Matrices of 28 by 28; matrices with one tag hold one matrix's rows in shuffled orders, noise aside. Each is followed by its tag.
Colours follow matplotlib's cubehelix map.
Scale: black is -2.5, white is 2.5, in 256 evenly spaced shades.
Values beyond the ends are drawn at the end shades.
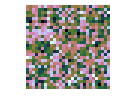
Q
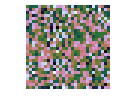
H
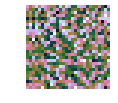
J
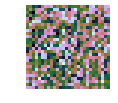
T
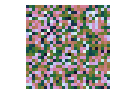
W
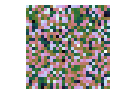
H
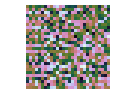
J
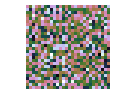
H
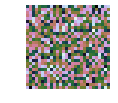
H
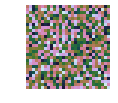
H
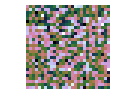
J
